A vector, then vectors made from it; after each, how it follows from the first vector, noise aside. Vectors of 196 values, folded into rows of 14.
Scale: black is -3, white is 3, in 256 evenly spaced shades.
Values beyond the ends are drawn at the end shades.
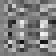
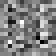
copied.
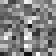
wrapped around.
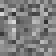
reversed, shrunk.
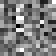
wrapped around.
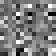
wrapped around.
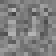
reversed, shrunk.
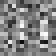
copied.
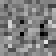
negated, partly zeroed.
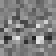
wrapped around, partly zeroed.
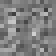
reversed, shrunk.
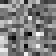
wrapped around.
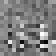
partly zeroed.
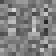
reversed, shrunk.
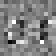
negated, partly zeroed.
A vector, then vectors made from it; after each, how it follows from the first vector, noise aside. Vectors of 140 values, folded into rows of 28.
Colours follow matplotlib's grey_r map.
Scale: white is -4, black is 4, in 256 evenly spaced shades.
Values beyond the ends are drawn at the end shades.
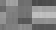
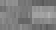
shrunk.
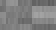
shrunk.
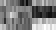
wrapped around, scaled up.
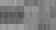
reversed, negated, shrunk.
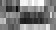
wrapped around, scaled up.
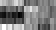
reversed, negated, scaled up.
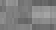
shrunk.
